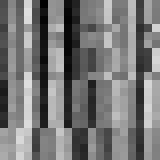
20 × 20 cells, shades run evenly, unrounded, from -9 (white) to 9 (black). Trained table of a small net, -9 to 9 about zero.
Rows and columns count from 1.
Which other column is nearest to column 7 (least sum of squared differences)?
15
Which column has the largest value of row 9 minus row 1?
19
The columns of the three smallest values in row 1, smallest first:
4, 14, 17
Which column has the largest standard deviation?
9
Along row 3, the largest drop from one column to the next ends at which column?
7
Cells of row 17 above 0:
9
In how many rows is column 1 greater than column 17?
16
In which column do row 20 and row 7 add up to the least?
8
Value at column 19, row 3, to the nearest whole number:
-2
